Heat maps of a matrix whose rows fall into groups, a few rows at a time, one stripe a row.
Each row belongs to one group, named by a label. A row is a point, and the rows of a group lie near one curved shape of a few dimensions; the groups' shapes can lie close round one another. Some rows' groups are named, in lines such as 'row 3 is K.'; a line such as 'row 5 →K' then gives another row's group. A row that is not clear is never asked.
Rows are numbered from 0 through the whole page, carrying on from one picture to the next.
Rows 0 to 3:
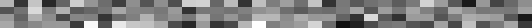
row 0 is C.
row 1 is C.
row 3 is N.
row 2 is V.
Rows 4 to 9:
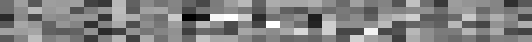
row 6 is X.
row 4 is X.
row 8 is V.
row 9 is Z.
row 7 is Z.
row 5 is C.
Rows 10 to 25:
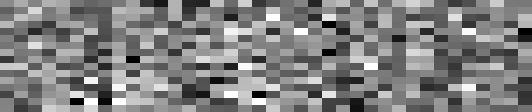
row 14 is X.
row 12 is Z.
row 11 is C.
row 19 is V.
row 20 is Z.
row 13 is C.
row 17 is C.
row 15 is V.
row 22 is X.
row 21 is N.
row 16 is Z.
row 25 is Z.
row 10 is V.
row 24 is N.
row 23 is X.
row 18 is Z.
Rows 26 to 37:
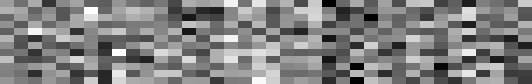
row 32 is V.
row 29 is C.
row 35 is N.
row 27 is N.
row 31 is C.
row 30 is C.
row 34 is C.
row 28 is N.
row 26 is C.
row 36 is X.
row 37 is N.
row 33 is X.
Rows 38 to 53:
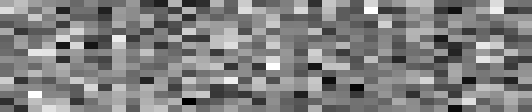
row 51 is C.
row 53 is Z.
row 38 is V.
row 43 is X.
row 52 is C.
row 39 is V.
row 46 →V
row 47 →Z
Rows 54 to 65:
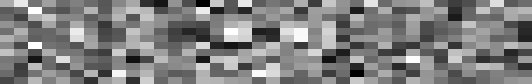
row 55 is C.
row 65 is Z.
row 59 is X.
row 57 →X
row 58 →X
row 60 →C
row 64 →N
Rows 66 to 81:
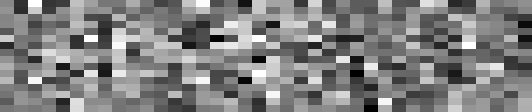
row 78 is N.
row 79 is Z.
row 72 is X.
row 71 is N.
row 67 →C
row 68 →X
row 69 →X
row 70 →X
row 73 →Z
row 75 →V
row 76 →N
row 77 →C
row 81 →N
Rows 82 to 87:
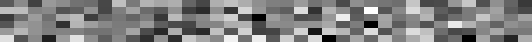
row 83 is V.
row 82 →X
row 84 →V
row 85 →N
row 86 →V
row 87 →C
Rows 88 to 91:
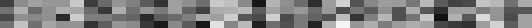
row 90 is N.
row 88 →V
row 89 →X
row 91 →V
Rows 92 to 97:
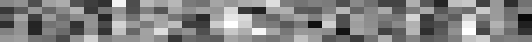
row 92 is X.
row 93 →V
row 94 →X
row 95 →X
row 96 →X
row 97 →N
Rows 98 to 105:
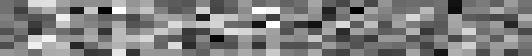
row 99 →N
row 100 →C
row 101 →Z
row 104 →C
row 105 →X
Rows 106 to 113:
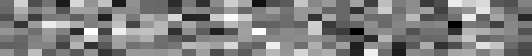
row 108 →X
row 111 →N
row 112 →V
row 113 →V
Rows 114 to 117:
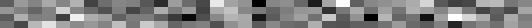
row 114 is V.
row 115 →C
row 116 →N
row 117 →Z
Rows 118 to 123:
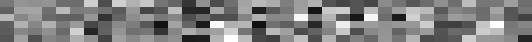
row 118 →N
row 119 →V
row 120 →V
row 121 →V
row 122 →V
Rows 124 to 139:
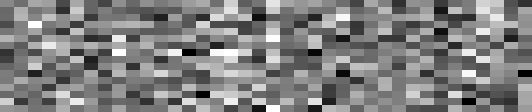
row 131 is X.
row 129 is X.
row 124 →V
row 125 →N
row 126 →V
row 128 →N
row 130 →Z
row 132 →V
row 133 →Z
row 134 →X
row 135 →N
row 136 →C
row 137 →C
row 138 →C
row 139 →Z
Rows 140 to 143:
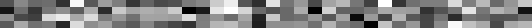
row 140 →N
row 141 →X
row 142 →Z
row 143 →N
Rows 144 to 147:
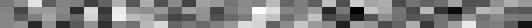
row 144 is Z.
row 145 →N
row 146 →N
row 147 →X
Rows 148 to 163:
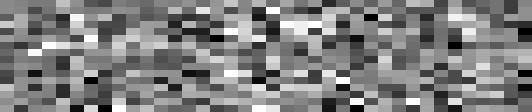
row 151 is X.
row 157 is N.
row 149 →Z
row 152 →X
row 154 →Z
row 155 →C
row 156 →N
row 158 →X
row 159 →V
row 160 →X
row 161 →V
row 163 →N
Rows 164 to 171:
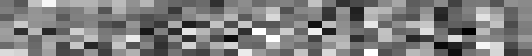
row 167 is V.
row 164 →Z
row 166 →N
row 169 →Z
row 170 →V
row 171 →V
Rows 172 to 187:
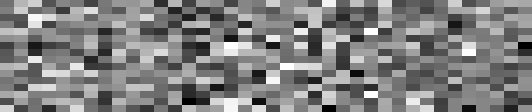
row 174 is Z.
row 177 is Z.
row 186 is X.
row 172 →Z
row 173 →N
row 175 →C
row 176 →V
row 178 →X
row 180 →Z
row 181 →X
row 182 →Z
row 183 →Z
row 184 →Z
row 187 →C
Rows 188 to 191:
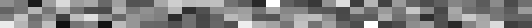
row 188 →Z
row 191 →V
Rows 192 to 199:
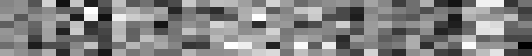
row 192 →V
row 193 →N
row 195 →V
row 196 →V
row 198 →X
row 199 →V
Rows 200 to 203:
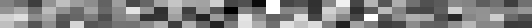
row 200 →Z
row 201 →Z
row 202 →V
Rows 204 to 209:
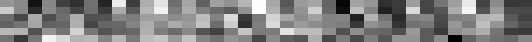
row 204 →X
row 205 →X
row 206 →V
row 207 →V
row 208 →X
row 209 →Z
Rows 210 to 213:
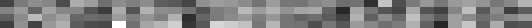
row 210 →N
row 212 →C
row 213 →X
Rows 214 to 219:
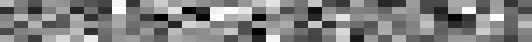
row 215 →X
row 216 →V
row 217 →C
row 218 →V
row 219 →Z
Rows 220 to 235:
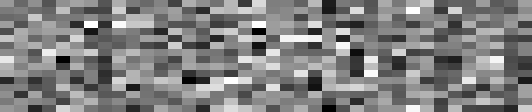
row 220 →C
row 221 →C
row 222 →C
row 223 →N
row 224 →V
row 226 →V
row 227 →Z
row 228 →V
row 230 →V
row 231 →X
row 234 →N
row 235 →C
